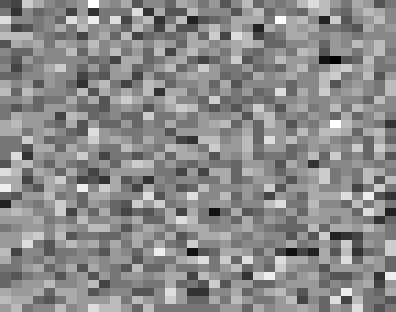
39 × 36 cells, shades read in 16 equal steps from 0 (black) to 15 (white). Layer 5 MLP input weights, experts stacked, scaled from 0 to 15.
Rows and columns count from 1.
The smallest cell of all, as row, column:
8, 31
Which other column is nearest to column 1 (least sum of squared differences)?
11
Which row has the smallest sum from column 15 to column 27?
27
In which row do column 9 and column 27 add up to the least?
32
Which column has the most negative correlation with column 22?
30
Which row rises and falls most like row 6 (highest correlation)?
29
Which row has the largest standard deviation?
3
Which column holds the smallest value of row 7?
16
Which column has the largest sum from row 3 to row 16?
28
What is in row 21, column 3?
11
